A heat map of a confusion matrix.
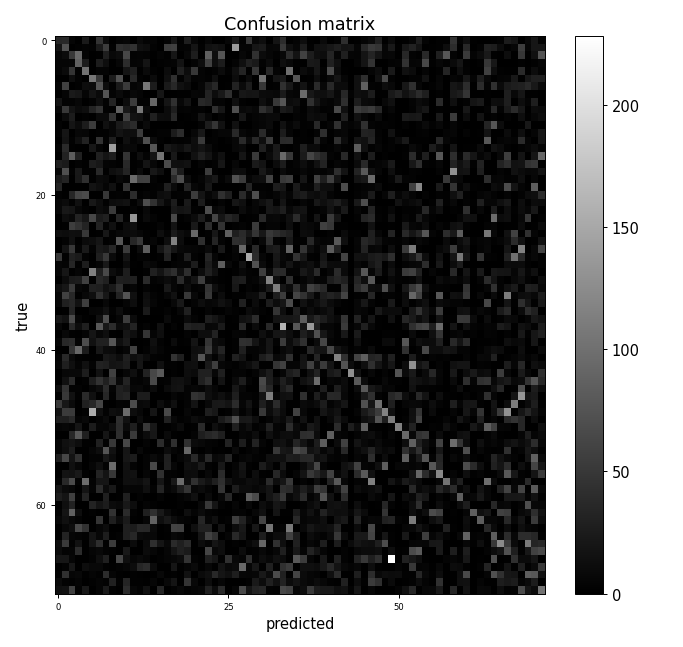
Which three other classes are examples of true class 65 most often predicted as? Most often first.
69, 30, 48
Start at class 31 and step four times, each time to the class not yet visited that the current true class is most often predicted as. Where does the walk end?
52
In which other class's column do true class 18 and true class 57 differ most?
11
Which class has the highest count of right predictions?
28
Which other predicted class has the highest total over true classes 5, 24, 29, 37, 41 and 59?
33
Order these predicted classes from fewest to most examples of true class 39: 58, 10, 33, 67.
67, 10, 58, 33
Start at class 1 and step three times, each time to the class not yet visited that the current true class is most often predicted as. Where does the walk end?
58
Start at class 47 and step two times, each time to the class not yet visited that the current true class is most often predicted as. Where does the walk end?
49
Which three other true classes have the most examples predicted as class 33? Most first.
37, 15, 8
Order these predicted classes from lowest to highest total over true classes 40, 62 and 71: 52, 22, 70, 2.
70, 22, 2, 52
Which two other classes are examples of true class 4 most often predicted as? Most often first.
34, 40
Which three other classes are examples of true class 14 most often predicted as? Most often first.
8, 44, 1
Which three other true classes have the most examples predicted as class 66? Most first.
48, 33, 56
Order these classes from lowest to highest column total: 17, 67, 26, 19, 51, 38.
67, 19, 51, 26, 17, 38
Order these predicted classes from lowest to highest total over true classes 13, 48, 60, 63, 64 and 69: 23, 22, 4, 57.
57, 4, 23, 22
